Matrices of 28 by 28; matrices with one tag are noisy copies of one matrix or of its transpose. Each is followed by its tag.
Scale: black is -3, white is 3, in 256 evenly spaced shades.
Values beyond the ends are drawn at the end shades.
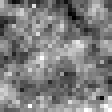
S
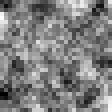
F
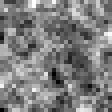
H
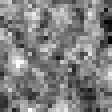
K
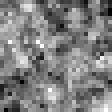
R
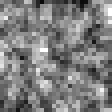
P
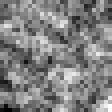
R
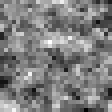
P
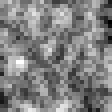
K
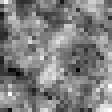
S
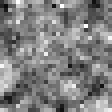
F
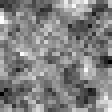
F
